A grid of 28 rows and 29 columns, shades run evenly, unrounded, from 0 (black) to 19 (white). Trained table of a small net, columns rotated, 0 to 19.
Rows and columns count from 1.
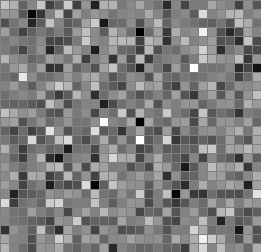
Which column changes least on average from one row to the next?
18
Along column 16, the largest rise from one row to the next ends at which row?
15
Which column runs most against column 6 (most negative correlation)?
13
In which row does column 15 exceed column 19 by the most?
5
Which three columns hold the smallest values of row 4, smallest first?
16, 26, 19
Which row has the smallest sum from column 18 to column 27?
22
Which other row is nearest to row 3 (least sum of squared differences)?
12
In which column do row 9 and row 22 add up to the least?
20
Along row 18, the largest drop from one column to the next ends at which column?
6
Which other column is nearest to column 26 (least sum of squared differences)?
25
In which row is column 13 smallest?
28
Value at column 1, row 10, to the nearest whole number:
10
